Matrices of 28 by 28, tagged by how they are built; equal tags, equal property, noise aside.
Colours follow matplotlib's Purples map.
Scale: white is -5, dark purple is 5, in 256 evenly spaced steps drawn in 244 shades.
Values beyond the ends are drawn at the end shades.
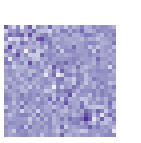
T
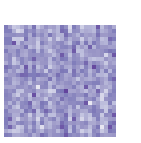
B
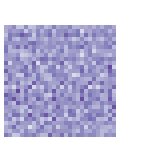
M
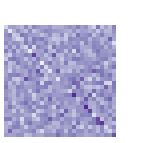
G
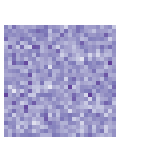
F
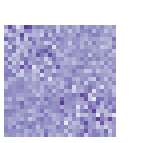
T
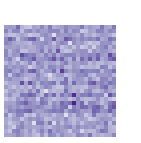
B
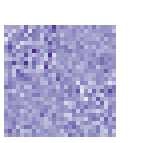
T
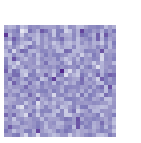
B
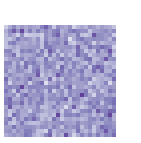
F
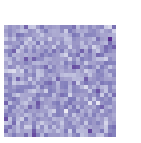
F
